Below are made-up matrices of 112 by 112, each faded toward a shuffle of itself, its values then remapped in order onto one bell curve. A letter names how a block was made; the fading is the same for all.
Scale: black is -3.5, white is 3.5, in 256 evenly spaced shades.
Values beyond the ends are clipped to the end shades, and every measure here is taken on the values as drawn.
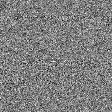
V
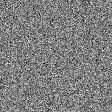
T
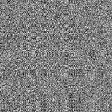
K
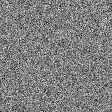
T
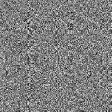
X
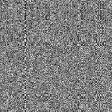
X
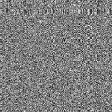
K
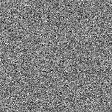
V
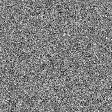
V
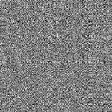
K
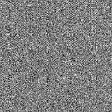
X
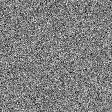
T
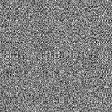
K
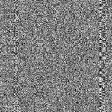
X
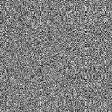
X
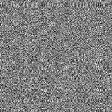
K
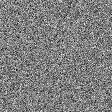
T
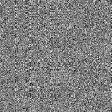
X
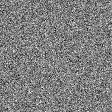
T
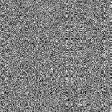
X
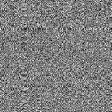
K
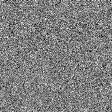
V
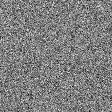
T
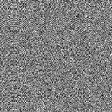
K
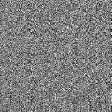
X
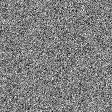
T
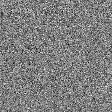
V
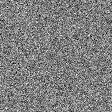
T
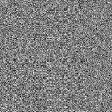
K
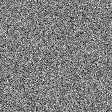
T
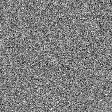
V
